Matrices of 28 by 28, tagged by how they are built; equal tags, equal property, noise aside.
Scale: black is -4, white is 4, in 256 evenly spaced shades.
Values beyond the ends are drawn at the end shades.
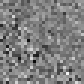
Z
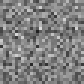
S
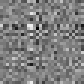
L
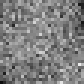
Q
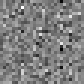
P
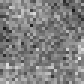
Q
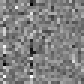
P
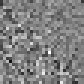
Z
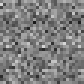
S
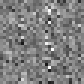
P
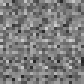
S
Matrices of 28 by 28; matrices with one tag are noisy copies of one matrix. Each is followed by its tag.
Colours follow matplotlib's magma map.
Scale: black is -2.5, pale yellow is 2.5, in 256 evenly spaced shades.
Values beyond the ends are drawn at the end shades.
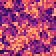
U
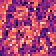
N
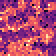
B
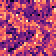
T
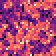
U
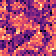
T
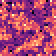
T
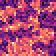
B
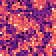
T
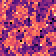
N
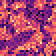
T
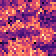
B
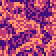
T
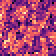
N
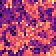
U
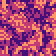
T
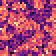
T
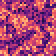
T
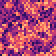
U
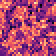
N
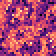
N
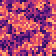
T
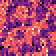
N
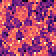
N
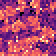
B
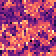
U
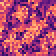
N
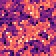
U
